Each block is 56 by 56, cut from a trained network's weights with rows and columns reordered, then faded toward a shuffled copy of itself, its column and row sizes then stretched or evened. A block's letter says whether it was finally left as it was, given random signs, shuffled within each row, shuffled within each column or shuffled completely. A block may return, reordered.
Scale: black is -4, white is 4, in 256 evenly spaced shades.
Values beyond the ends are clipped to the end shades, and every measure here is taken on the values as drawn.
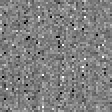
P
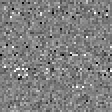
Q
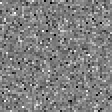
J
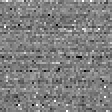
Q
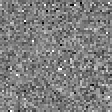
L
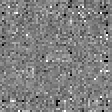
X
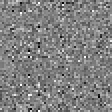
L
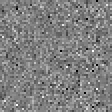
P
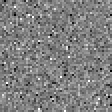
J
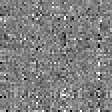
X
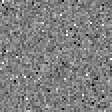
J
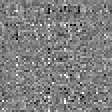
X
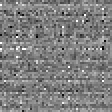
X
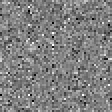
P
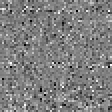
L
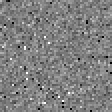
J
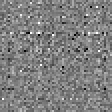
X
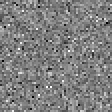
J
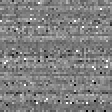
Q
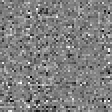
X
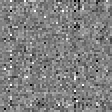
L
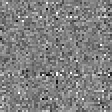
L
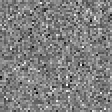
J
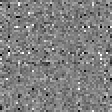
L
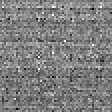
X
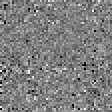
L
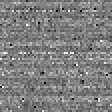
Q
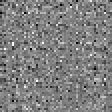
X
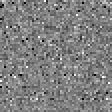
Q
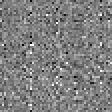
X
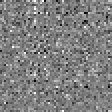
X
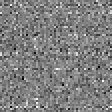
X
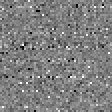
Q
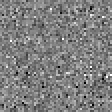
L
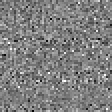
Q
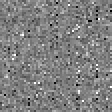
P
